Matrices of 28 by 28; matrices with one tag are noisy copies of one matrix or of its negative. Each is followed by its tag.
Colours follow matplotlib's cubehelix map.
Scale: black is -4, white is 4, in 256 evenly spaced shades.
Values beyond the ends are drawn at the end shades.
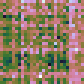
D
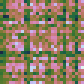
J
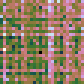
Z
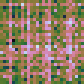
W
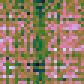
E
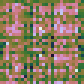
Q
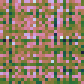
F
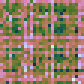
Q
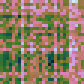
D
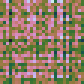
F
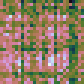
D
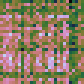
D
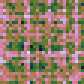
J
